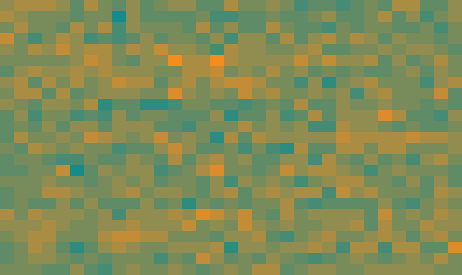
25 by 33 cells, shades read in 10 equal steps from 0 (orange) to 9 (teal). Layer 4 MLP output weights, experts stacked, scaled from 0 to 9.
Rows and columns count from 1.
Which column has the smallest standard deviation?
2
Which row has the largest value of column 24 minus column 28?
11
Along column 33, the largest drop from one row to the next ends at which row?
23
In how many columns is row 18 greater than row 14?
9
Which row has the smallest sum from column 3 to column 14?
5
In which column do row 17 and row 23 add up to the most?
17
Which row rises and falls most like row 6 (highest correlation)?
15
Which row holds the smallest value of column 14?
21
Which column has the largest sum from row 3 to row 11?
31
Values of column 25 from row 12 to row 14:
3 2 3
